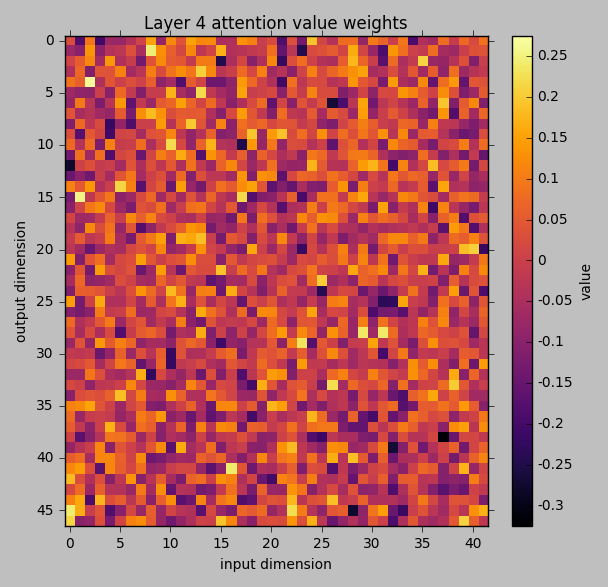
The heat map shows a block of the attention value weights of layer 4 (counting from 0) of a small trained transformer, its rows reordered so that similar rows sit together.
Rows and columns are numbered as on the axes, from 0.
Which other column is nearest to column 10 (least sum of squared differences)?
14
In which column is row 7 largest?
8
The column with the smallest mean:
32
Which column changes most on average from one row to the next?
15
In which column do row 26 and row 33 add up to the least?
18
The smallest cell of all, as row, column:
38, 37
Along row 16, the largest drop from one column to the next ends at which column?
36
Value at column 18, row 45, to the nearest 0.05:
0.05
